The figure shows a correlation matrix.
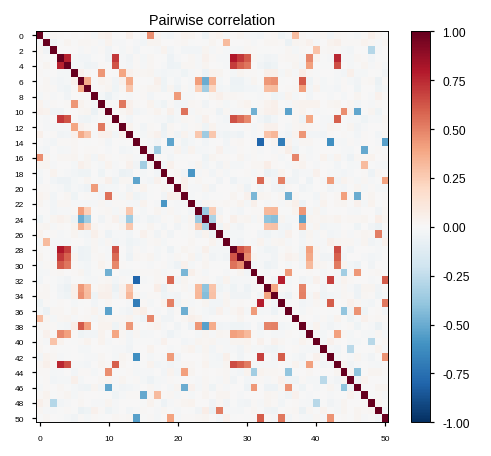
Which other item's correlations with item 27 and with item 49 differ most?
26
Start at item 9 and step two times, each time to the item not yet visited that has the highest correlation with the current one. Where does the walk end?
5
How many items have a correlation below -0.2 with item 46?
3
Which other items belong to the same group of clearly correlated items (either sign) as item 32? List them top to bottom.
14, 19, 35, 42, 50
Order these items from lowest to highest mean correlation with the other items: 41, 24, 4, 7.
24, 41, 7, 4
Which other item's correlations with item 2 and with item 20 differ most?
8
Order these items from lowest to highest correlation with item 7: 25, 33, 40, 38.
40, 25, 33, 38
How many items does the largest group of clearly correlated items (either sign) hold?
9
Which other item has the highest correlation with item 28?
3
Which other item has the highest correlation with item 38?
6
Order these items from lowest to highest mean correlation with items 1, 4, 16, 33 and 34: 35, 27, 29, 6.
35, 27, 29, 6
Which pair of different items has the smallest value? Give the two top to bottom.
14, 32
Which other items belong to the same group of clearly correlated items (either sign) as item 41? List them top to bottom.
45
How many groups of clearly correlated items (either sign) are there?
13
